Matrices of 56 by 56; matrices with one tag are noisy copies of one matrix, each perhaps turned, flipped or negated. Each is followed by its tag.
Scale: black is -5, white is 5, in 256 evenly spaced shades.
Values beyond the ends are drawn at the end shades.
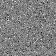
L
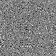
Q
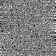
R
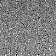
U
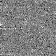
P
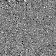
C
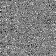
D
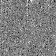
P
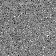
L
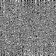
R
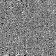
C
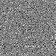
Q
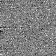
P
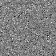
L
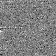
P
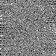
R
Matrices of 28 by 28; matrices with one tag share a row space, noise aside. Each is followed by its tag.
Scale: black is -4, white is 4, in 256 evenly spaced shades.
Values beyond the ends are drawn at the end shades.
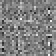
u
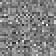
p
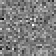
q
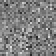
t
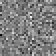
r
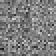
p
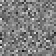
r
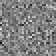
r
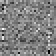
u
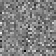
r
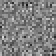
r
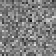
r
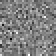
q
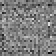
u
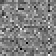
u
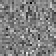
t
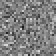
t
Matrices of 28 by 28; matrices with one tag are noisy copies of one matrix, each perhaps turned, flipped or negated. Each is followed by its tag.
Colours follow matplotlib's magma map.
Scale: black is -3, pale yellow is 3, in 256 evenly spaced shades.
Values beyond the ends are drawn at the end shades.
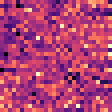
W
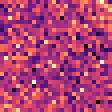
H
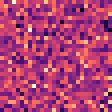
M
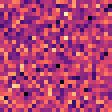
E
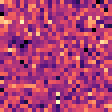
M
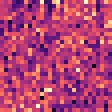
W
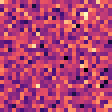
E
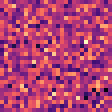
E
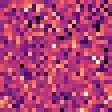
E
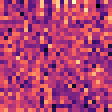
W
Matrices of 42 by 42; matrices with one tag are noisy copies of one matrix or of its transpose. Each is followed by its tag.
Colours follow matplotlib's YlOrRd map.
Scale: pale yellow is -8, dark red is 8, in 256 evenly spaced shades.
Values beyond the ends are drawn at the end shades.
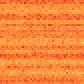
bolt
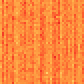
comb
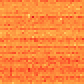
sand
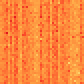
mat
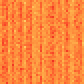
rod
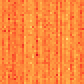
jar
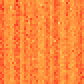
bolt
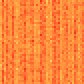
comb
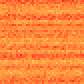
bolt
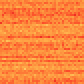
jar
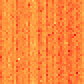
sand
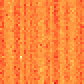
bolt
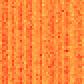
rod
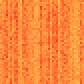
mat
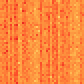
mat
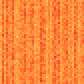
comb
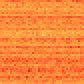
sand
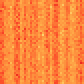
bolt
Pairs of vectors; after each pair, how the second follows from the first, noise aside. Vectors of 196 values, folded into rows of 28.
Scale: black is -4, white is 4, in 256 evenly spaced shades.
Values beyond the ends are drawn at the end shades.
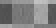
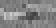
wrapped around, partly zeroed.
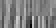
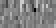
wrapped around, partly zeroed.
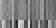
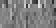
reversed, negated, partly zeroed.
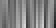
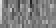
reversed, negated, partly zeroed.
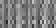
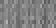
negated, shrunk.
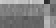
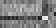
wrapped around, negated.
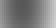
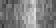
wrapped around.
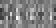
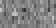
reversed, negated, partly zeroed.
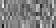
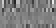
reversed, negated, partly zeroed.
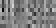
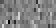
wrapped around, partly zeroed.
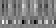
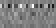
reversed, negated, partly zeroed.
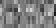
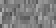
reversed, negated, shrunk.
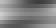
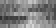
wrapped around.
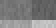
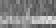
wrapped around.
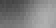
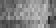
wrapped around.
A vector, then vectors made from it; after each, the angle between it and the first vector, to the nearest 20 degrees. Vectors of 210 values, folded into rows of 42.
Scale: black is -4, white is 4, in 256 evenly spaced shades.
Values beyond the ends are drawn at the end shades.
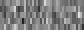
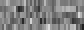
40 degrees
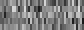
60 degrees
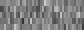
40 degrees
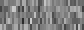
40 degrees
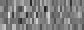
60 degrees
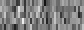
160 degrees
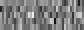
80 degrees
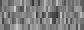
60 degrees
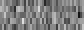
160 degrees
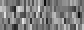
160 degrees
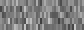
60 degrees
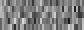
120 degrees
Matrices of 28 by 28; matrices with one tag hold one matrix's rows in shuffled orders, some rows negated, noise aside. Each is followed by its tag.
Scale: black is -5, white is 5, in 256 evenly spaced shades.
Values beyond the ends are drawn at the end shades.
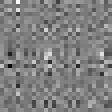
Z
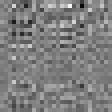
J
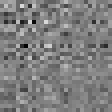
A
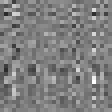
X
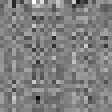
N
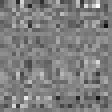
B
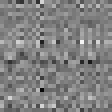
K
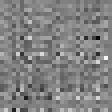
B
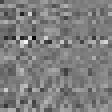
A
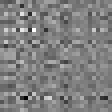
A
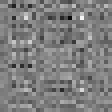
J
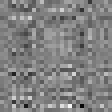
J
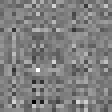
N
